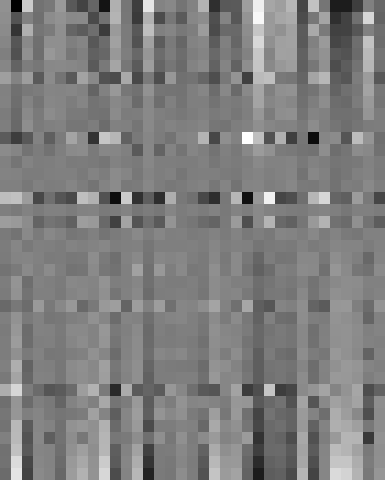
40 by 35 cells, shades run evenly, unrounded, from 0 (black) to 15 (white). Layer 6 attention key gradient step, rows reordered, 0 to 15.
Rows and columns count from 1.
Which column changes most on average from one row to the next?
23
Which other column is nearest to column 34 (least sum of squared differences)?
26
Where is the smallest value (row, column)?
1, 2
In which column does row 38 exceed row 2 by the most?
31
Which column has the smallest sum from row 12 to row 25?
27
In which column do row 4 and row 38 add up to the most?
34
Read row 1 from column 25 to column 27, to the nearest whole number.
10 9 11
